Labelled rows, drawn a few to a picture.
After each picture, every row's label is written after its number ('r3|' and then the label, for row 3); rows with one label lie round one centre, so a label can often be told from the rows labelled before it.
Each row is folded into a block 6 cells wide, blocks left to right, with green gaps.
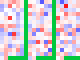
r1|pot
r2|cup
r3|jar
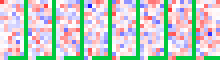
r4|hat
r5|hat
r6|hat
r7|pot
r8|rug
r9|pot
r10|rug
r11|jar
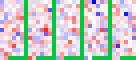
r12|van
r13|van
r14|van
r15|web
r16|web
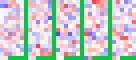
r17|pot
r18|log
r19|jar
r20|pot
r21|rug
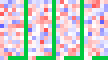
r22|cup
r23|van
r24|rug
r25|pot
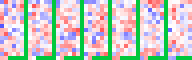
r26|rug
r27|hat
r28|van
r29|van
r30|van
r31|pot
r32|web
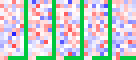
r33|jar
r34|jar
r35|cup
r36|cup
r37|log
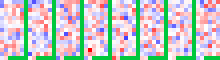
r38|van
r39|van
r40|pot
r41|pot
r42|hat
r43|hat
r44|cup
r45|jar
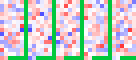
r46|jar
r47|web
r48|jar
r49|cup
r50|log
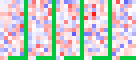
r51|jar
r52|log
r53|van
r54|jar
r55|rug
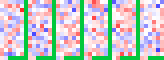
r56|hat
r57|cup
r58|cup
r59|pot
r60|van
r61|log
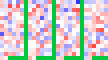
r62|jar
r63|jar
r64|rug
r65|van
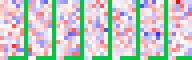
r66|cup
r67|rug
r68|van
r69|jar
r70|hat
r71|van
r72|pot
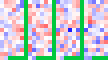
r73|log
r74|cup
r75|web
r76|web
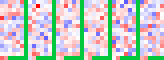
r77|jar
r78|jar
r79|jar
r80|van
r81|cup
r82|rug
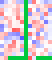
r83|van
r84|rug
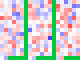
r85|hat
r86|web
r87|cup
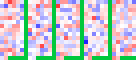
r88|pot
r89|jar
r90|rug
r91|rug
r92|rug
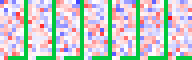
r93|rug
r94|cup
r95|log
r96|cup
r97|rug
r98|rug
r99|hat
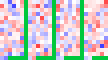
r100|web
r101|log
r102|rug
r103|web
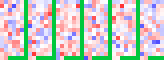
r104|jar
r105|rug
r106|van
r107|pot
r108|jar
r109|rug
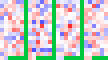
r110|van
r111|cup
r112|cup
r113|jar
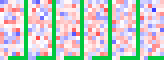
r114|van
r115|web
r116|van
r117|hat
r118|rug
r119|jar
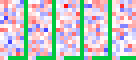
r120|log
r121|web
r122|jar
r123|pot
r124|jar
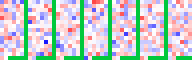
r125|rug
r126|hat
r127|jar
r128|pot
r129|jar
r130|jar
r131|pot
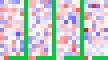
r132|van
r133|log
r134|hat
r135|jar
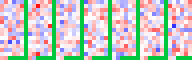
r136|rug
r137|jar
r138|cup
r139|rug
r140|web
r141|log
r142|web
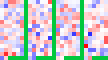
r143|pot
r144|web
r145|van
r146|cup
